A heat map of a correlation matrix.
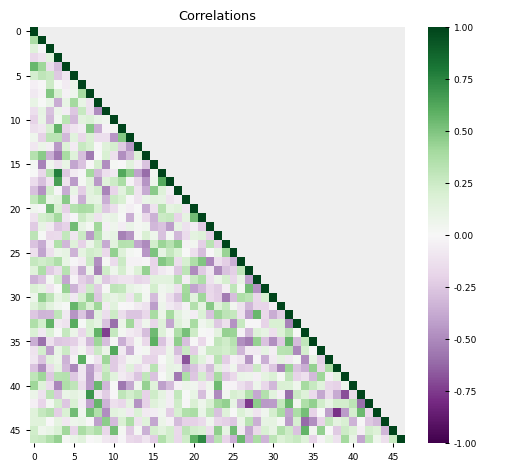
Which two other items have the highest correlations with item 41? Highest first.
7, 43
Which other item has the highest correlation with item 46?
21
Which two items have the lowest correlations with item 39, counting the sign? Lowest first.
41, 18
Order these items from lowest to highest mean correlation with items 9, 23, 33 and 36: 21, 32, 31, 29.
29, 32, 21, 31
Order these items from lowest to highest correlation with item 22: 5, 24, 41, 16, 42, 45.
16, 45, 41, 42, 24, 5
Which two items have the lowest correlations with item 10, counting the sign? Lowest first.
33, 12
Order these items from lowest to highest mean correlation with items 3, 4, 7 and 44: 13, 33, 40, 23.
40, 23, 13, 33
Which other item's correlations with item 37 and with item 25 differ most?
34
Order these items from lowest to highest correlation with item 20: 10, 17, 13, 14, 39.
14, 39, 10, 13, 17
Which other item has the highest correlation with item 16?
3
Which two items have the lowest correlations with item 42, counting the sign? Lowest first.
27, 41
